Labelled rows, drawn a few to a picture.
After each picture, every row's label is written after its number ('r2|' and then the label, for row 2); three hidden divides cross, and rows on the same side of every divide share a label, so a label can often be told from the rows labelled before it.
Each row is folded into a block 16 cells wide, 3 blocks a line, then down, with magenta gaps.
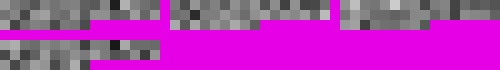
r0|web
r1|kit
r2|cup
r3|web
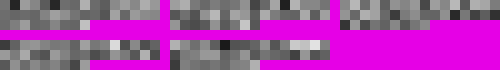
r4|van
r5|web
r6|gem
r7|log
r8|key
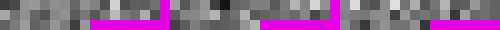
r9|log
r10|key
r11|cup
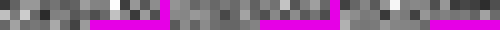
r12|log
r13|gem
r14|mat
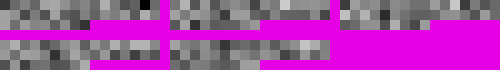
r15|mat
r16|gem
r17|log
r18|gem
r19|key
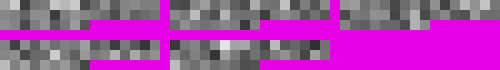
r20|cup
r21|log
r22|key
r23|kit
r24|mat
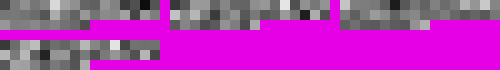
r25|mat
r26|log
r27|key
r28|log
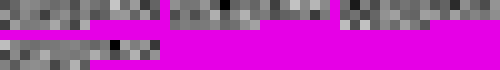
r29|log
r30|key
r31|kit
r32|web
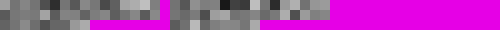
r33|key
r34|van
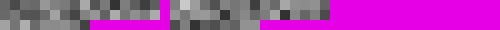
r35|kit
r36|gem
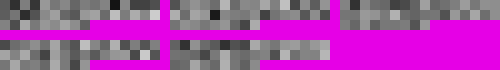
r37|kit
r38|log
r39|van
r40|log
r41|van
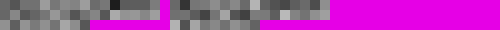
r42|kit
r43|kit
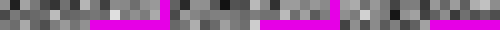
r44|van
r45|van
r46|gem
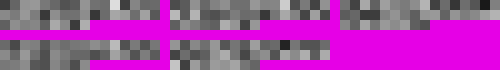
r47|log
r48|log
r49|kit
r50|log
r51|kit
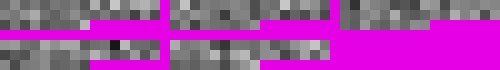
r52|gem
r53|gem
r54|van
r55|web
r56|key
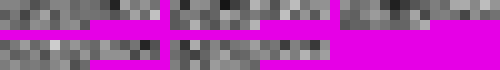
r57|web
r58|van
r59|key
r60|mat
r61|kit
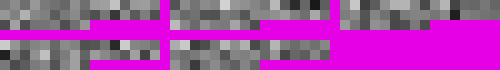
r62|gem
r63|mat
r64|cup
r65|web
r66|cup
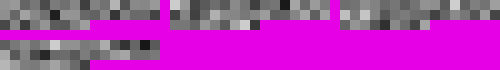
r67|gem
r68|web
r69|log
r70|mat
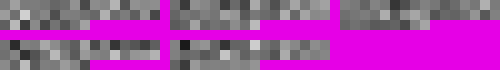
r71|gem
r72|van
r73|key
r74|kit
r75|van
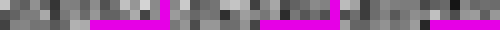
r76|key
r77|cup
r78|web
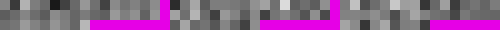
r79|van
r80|log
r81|cup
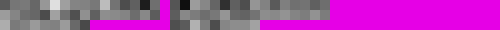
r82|mat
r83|van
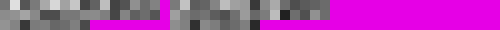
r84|cup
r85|cup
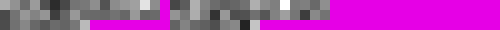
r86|key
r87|log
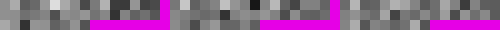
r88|cup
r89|cup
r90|cup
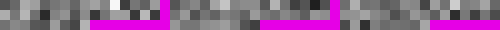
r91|log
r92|mat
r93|gem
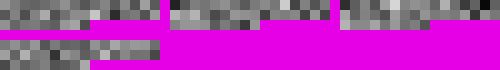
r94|web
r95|log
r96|mat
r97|gem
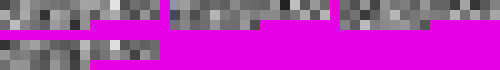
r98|log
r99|web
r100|kit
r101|log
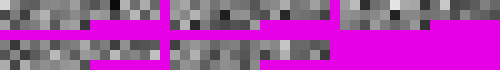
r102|web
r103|gem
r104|cup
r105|kit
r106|log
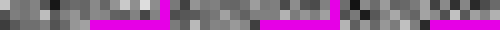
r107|key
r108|kit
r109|kit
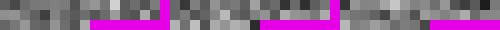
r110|log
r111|kit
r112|mat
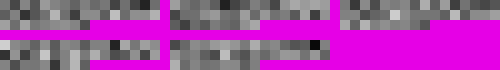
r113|kit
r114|key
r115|kit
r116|web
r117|mat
